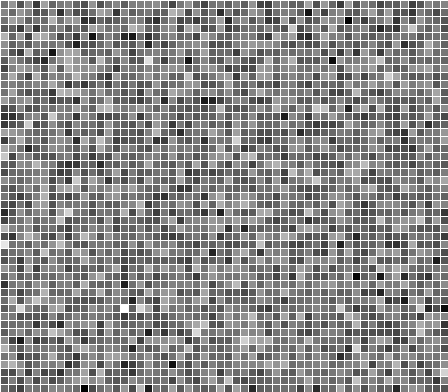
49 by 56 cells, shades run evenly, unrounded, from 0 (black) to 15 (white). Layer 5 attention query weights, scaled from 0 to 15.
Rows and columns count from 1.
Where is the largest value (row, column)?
39, 16
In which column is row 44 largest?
45
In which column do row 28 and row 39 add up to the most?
53
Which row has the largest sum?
9
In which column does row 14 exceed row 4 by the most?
48
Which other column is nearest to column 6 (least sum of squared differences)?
15
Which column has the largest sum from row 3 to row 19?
37
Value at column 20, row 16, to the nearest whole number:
9
